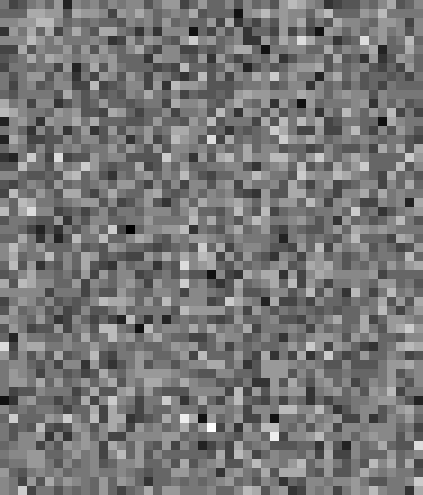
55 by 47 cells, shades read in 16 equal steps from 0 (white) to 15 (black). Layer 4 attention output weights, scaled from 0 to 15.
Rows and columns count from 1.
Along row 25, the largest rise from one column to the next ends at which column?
8
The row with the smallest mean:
2
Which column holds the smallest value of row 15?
31
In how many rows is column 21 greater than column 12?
23
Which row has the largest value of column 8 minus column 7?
18
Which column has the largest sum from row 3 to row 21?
1
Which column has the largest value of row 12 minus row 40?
34
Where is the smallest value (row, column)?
48, 24
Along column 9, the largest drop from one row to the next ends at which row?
27
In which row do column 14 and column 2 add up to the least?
47
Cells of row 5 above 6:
32
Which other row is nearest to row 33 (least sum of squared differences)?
51
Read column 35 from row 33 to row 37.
4 11 9 8 11
